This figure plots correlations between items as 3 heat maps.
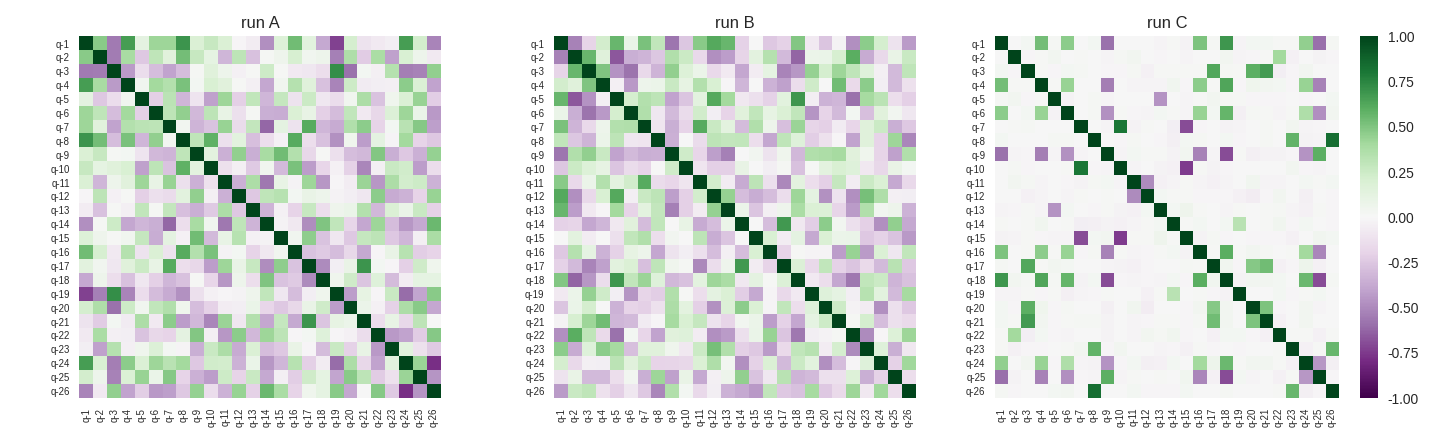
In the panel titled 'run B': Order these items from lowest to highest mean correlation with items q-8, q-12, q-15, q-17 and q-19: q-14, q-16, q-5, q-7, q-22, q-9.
q-22, q-16, q-9, q-7, q-14, q-5
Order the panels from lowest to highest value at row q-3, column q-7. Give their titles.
run A, run B, run C
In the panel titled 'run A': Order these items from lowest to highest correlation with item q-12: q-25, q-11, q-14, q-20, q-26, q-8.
q-11, q-25, q-20, q-8, q-14, q-26
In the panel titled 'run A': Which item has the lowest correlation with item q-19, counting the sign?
q-1
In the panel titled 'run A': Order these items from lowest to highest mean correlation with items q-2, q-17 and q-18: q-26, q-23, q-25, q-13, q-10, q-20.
q-23, q-10, q-13, q-26, q-25, q-20
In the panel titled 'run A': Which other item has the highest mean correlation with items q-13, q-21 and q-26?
q-17
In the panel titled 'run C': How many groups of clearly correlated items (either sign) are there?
8
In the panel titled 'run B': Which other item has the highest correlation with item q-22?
q-2
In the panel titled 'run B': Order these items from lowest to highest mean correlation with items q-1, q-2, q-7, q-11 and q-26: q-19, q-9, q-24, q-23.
q-9, q-19, q-23, q-24
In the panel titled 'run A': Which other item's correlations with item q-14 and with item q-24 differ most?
q-26
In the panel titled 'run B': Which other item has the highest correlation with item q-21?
q-4
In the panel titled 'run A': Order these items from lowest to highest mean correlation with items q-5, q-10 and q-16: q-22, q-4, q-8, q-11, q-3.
q-22, q-3, q-11, q-4, q-8
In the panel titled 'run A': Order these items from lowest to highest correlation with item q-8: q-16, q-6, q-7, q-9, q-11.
q-11, q-7, q-9, q-6, q-16
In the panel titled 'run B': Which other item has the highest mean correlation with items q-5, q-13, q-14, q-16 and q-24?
q-18
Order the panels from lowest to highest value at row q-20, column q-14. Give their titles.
run A, run C, run B
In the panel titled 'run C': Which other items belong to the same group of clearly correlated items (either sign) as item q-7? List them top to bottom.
q-10, q-15
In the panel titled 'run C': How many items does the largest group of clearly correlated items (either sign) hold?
8
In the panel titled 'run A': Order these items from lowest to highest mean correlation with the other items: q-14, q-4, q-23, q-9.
q-14, q-23, q-9, q-4
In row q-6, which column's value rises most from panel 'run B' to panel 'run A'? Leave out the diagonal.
q-4
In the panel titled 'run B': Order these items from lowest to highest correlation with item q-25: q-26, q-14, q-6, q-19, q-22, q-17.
q-19, q-26, q-6, q-22, q-17, q-14
